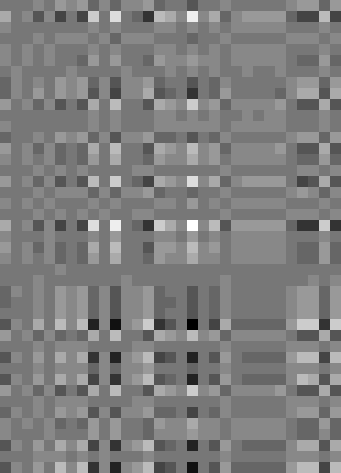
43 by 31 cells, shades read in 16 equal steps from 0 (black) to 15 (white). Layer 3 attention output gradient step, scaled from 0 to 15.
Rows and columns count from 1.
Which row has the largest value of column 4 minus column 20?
30
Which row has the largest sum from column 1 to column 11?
21
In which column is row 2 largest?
18
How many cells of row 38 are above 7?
14
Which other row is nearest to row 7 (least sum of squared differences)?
11
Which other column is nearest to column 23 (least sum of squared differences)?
25
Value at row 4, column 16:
7
